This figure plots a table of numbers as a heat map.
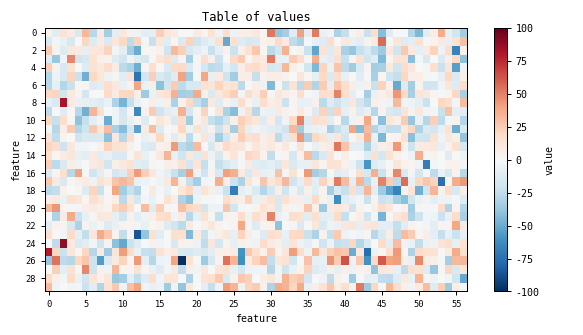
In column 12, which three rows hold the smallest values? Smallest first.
23, 5, 9
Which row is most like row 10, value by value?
12
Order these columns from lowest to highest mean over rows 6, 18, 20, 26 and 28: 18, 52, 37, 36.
18, 36, 37, 52
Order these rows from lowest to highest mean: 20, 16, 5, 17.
5, 16, 20, 17
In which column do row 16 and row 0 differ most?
36
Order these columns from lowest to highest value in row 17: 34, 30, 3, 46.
34, 3, 30, 46
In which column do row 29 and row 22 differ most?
31
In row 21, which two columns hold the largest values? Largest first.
30, 3
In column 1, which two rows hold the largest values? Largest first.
26, 20
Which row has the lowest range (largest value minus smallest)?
14
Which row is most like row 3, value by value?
21
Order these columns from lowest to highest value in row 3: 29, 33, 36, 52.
52, 29, 33, 36
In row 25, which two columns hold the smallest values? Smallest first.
43, 26
